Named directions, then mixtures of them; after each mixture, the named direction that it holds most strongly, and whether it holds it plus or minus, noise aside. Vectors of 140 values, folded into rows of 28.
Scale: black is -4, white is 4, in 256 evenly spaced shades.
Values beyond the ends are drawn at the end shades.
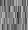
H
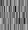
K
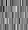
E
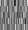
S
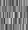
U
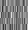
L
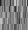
H, plus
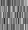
S, plus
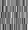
L, plus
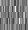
K, minus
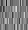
E, plus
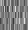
K, minus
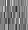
E, minus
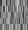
L, minus
